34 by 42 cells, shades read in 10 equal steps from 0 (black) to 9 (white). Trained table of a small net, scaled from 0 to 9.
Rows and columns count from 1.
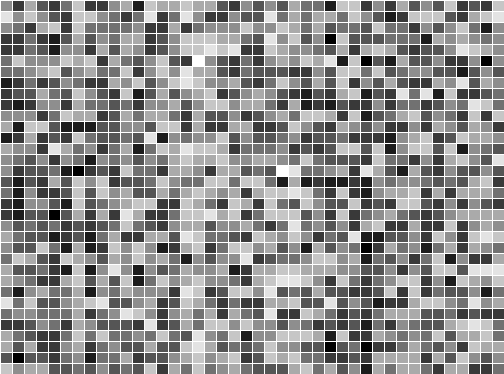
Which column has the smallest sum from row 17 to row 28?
31
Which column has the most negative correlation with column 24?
21
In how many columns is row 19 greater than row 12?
19
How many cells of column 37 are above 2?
27
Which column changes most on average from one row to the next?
39
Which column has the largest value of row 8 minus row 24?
16
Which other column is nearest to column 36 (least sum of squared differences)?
8
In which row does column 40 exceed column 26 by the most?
10
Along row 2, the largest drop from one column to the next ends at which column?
14
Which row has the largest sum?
26
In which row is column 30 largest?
22
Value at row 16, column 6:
1
